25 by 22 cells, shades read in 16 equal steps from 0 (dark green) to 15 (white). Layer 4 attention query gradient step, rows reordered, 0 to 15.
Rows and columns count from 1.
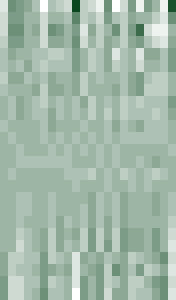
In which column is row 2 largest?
21
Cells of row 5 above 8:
16
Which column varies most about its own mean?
10
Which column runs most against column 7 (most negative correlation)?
20
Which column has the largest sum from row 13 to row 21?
22
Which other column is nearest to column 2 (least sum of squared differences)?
17
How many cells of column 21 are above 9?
13
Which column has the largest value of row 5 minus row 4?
18
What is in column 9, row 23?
8
